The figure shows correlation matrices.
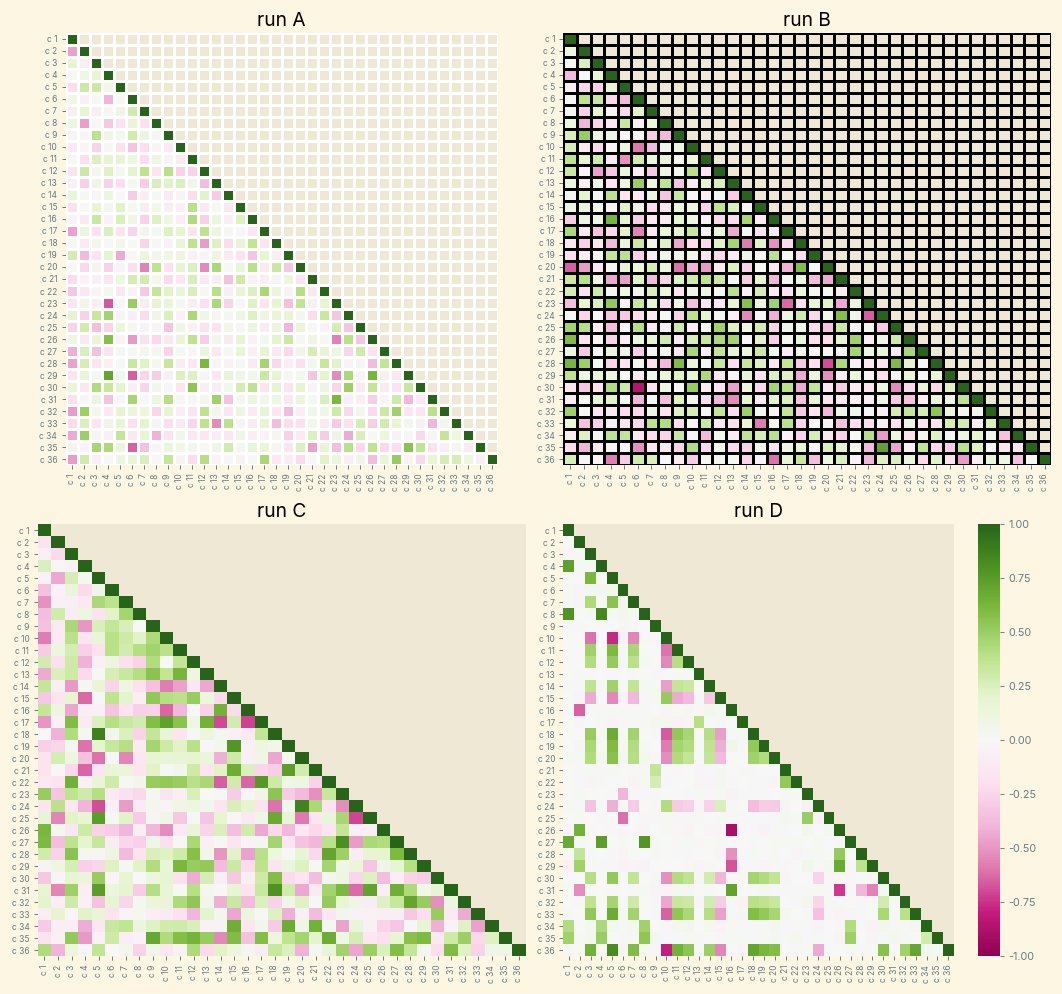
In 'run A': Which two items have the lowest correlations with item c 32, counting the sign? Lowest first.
c 1, c 19
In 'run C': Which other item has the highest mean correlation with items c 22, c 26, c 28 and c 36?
c 27
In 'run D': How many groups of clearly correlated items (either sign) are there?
6
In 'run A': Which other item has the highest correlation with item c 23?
c 31
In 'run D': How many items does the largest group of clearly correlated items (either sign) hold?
16
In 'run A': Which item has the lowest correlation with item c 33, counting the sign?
c 13
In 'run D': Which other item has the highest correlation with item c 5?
c 36
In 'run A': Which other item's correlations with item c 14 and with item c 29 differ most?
c 26
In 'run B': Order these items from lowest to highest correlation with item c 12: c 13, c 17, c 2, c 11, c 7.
c 7, c 11, c 2, c 17, c 13
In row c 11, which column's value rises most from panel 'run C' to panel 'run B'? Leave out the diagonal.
c 1
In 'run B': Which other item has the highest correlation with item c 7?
c 33
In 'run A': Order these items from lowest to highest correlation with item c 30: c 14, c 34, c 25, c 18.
c 34, c 25, c 14, c 18
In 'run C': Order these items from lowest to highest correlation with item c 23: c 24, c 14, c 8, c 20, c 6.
c 24, c 20, c 8, c 6, c 14
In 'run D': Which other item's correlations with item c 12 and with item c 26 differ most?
c 16
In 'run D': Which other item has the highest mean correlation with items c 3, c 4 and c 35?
c 8
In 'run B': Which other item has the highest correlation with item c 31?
c 30
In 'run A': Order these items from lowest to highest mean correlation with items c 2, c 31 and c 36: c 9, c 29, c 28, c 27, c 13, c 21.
c 29, c 21, c 13, c 27, c 9, c 28
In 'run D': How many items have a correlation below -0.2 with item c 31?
4
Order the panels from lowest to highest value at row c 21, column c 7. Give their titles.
run B, run D, run C, run A
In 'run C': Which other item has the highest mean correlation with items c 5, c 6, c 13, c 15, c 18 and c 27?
c 31
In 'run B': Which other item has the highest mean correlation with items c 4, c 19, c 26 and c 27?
c 22
